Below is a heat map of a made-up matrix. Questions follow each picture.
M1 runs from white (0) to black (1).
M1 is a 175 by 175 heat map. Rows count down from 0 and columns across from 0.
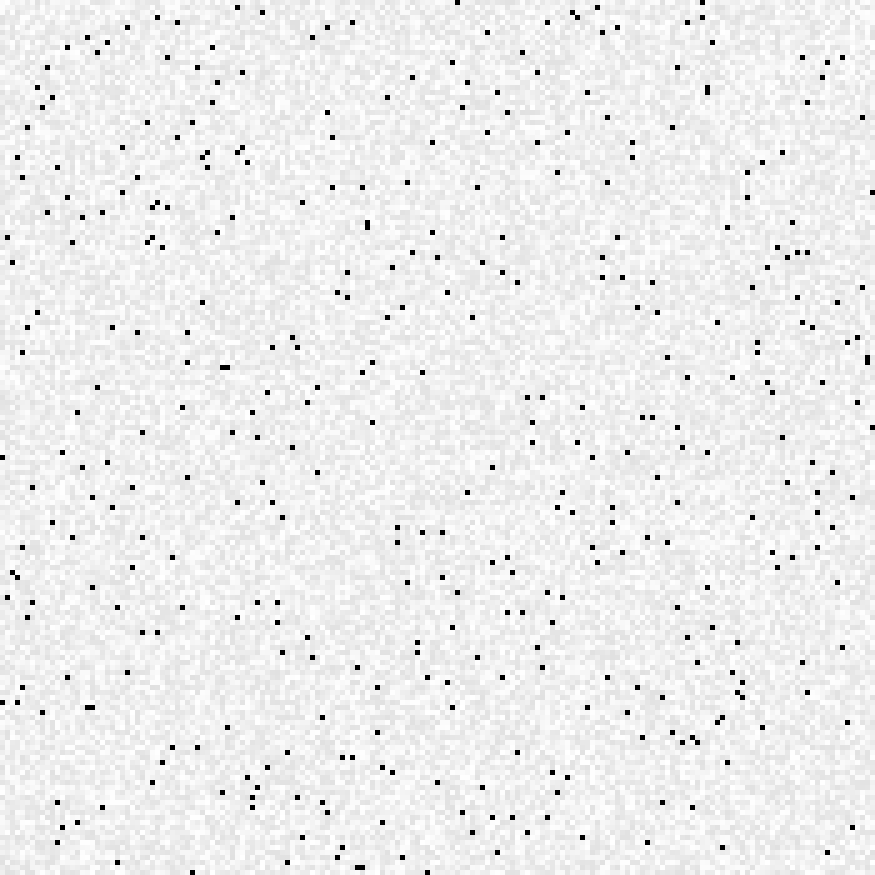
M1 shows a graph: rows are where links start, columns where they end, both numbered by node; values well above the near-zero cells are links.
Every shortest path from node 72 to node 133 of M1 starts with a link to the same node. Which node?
node 173
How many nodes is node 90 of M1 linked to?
3
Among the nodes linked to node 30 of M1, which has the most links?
node 47
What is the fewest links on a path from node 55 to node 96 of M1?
4
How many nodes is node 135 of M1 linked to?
4
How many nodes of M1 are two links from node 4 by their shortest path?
6
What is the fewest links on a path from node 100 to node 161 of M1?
6
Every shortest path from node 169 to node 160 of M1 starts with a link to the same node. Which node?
node 144
